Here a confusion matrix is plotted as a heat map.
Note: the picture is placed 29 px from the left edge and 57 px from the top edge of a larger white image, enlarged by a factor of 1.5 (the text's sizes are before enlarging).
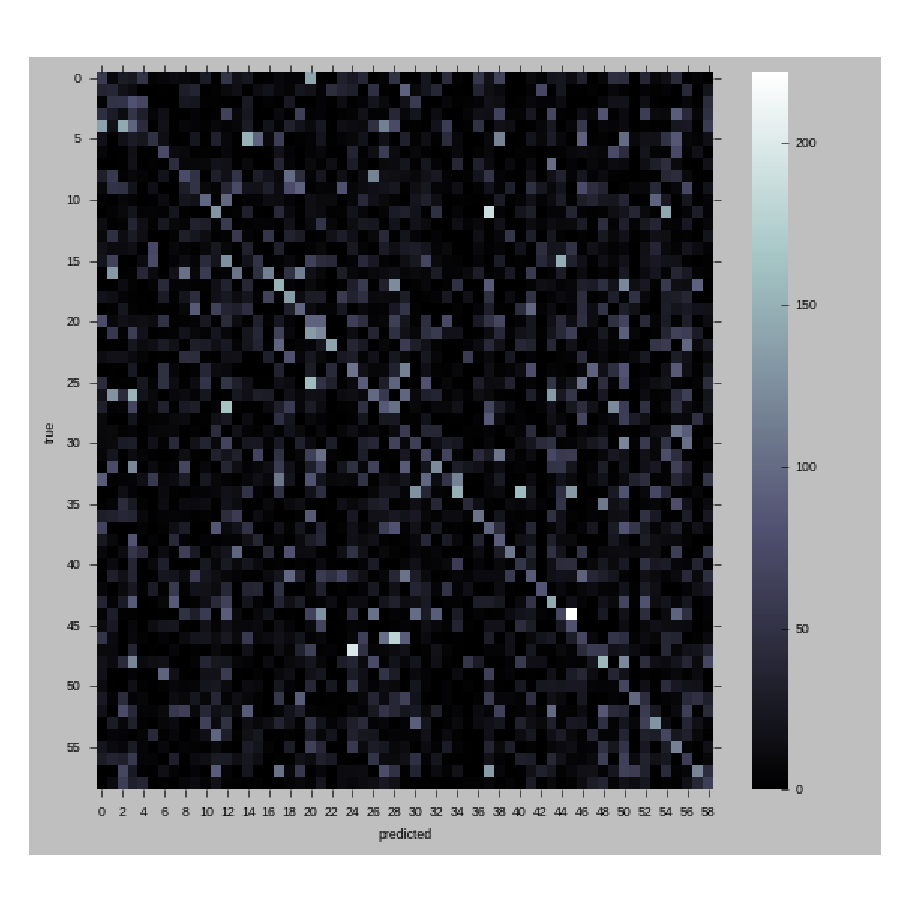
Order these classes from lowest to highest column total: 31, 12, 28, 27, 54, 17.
31, 27, 54, 17, 28, 12
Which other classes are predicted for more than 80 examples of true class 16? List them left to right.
1, 8, 13, 19
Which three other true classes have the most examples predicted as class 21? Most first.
44, 31, 20
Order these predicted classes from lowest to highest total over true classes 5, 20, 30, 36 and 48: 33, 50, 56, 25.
25, 33, 56, 50
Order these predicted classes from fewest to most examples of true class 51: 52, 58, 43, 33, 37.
33, 43, 58, 52, 37
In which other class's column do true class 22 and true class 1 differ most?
17
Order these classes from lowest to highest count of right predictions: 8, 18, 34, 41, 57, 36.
8, 41, 36, 57, 18, 34
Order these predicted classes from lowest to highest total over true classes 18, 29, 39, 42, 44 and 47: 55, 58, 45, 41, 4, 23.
4, 23, 58, 41, 45, 55
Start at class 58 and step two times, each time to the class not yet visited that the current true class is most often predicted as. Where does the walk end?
3
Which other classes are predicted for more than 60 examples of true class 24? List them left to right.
29, 41, 47, 50, 55
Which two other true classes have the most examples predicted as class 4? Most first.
2, 0
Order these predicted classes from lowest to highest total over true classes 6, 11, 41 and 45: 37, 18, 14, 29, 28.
14, 28, 18, 29, 37
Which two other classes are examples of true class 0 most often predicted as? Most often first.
20, 38
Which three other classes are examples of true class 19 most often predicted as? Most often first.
41, 9, 11
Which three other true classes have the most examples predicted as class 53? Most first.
10, 34, 22
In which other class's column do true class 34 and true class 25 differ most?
40
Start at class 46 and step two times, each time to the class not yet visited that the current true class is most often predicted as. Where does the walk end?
37
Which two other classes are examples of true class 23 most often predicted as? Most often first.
18, 35
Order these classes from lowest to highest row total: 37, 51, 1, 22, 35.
35, 1, 51, 37, 22
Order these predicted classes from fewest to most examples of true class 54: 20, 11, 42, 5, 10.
42, 10, 20, 5, 11
